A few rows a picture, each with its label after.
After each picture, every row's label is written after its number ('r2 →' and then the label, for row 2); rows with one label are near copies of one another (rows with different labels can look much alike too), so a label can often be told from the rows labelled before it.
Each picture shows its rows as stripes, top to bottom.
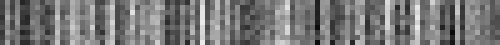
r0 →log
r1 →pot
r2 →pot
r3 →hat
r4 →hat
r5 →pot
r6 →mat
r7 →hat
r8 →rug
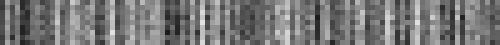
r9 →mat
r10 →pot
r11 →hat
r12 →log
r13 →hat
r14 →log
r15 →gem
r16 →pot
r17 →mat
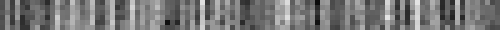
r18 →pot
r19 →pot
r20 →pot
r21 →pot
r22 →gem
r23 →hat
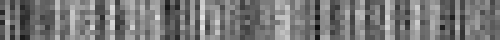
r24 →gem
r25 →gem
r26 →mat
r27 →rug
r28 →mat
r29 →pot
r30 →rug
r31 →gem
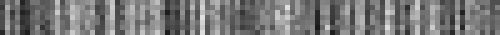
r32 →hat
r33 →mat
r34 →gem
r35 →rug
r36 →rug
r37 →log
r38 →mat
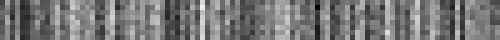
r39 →hat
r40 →rug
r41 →gem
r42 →gem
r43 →hat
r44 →rug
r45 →log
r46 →rug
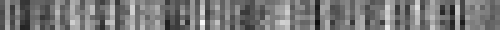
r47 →log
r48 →pot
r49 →pot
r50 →log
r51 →rug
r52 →log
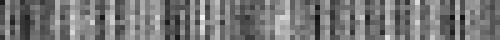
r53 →mat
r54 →log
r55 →mat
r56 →rug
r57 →gem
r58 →rug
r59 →rug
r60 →log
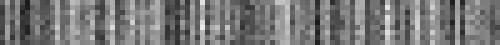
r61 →rug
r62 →log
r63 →mat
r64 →log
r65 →pot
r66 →hat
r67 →log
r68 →gem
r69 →log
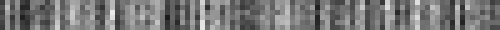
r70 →hat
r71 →log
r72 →mat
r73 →gem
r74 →rug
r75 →hat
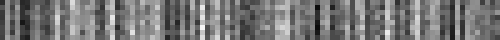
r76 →mat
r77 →rug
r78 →log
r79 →hat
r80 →gem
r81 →rug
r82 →pot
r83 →hat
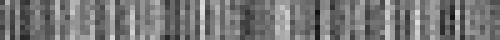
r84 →hat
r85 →rug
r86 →pot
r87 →pot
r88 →pot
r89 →pot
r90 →pot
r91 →gem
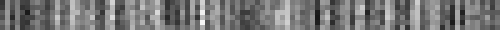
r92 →mat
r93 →mat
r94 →rug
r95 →gem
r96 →rug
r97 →pot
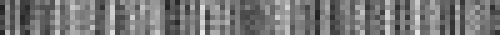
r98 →gem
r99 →mat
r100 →hat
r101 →pot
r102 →hat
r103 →pot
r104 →hat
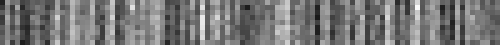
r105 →mat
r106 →pot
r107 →pot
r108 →hat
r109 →hat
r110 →rug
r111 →rug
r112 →rug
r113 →gem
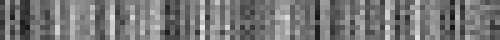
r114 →hat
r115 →gem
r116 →hat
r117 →pot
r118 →mat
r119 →hat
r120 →gem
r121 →hat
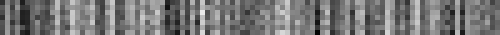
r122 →mat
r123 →gem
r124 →rug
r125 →mat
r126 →gem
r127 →log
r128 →rug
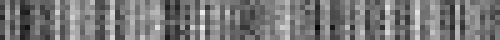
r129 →gem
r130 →log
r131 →hat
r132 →mat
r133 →pot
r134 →rug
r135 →log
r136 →mat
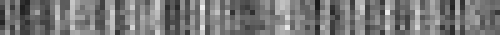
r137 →rug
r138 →rug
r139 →hat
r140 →mat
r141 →mat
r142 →pot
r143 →rug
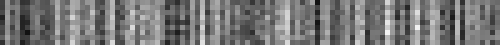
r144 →log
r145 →mat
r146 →pot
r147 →mat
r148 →log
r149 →pot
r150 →log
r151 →rug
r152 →mat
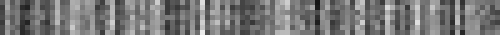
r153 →rug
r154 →log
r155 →hat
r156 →pot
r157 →hat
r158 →mat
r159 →rug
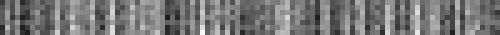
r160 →mat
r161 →pot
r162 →hat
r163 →gem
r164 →pot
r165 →mat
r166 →hat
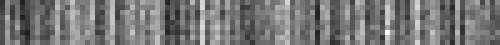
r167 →mat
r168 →pot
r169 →gem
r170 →gem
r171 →hat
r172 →hat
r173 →log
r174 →rug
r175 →hat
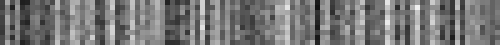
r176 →log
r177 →pot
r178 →rug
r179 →log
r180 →log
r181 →pot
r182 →mat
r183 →pot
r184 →log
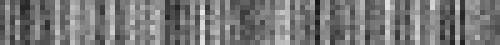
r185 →log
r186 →log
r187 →rug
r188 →gem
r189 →pot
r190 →hat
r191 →hat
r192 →pot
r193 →rug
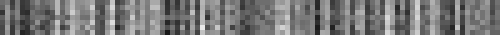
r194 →gem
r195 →gem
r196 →mat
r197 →pot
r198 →gem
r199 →rug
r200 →gem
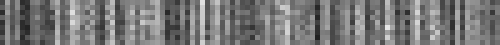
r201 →hat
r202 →rug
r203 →mat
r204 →rug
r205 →mat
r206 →log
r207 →mat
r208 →log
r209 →mat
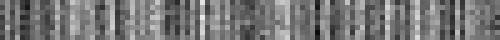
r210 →rug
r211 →log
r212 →pot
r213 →hat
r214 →mat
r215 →hat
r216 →rug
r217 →pot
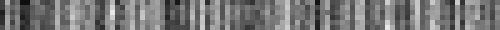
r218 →log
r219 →mat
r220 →mat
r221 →mat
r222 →log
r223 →log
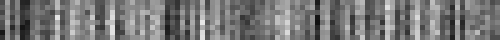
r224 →log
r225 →log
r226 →mat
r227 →gem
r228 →rug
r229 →gem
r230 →mat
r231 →hat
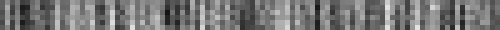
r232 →log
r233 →log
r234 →gem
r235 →hat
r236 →gem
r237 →pot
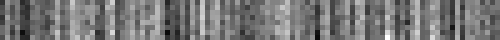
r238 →mat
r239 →rug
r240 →rug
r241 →hat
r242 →mat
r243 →rug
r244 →gem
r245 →log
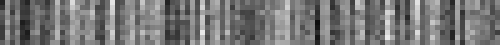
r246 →mat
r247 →mat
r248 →gem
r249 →pot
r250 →log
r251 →log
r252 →hat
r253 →log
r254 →rug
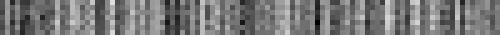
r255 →gem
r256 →log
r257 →pot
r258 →log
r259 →gem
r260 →log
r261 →gem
